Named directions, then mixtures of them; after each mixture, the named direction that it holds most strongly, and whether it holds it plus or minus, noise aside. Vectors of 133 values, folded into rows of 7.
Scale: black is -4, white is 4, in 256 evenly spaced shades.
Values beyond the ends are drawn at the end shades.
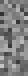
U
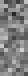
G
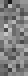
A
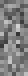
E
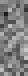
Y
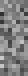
U, plus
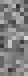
G, minus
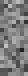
G, minus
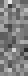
A, minus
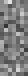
A, minus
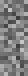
Y, plus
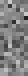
U, minus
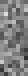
Y, minus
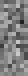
E, plus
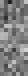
A, plus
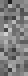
A, plus
